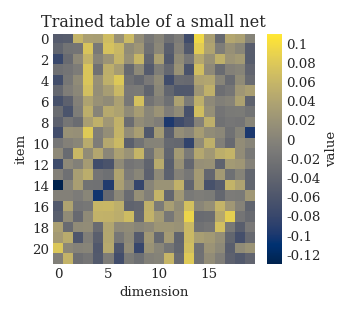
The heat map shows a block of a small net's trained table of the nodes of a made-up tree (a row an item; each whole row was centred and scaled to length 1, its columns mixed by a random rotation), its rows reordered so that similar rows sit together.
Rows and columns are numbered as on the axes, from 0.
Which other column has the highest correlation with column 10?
12
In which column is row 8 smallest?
11
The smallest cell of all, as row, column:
14, 0
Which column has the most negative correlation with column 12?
15
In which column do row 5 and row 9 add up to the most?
3
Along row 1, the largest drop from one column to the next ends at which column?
4
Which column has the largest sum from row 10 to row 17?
6
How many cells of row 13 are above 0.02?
5
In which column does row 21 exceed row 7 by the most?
13
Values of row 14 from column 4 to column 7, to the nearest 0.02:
-0.02 -0.1 0.04 0
